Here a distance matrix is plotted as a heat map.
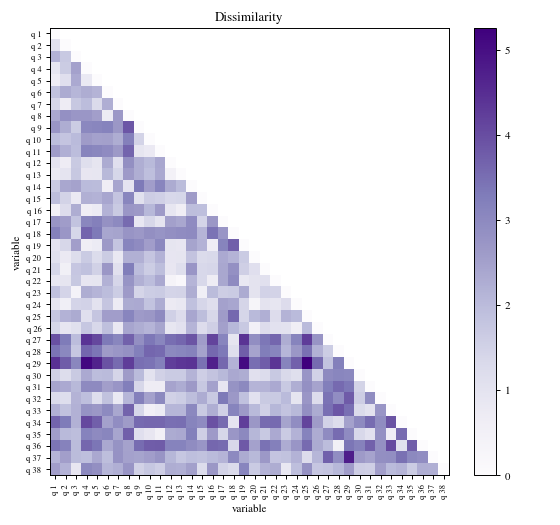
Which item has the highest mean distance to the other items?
q 29
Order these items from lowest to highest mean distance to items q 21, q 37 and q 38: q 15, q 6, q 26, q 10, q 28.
q 15, q 26, q 10, q 6, q 28
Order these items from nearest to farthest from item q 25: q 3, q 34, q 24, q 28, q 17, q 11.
q 24, q 3, q 17, q 11, q 28, q 34
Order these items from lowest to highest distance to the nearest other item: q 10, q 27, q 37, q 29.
q 10, q 27, q 37, q 29
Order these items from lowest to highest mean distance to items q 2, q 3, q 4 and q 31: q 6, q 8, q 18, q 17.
q 17, q 6, q 18, q 8
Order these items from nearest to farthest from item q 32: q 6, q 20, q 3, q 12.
q 20, q 12, q 6, q 3
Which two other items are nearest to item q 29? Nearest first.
q 27, q 18
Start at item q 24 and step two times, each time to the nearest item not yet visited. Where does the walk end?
q 26
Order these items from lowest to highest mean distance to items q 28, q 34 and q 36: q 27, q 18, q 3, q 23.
q 18, q 27, q 3, q 23
